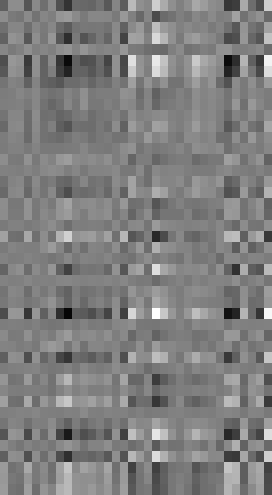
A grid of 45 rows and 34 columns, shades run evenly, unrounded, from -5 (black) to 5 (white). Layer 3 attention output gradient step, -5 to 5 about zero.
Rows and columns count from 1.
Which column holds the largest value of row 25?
20
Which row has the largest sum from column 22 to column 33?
22
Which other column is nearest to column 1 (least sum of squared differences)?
14
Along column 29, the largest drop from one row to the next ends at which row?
6
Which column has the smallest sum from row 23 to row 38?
9
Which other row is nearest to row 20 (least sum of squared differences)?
15
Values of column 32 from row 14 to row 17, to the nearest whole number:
0 0 0 0
